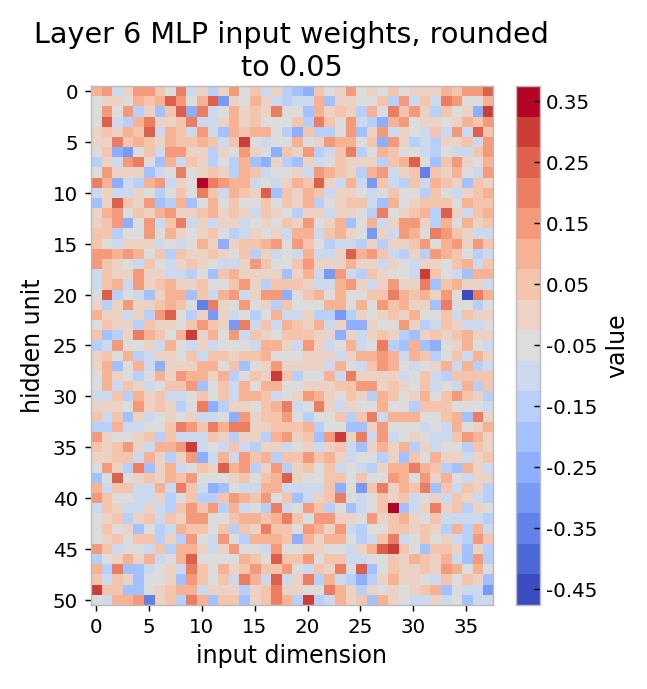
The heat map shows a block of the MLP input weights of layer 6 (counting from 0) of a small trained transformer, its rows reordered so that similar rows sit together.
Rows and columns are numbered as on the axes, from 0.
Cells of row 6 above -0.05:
18
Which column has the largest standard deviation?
9
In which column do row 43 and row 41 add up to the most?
28
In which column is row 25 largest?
27
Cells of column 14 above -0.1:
40
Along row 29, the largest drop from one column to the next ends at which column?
10
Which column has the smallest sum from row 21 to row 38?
32
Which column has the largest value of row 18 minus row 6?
31
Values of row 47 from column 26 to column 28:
-0.2 -0.05 0.05
